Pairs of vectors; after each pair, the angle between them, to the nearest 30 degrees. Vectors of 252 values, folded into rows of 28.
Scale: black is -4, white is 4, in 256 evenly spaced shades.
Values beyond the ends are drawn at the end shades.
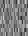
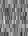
60 degrees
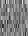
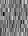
60 degrees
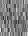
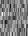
90 degrees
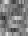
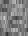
150 degrees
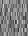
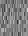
120 degrees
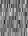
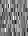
120 degrees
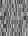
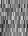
90 degrees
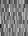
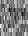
150 degrees
